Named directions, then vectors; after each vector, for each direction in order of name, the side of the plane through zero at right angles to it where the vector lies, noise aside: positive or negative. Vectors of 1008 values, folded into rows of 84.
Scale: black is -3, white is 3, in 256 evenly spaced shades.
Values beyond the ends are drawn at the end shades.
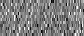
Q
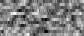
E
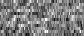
negative, positive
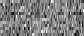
negative, negative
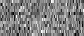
negative, negative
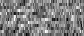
negative, positive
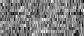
negative, negative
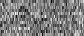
positive, positive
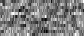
positive, positive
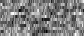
positive, positive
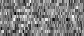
negative, positive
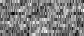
negative, negative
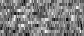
negative, positive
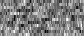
positive, negative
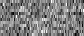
negative, negative
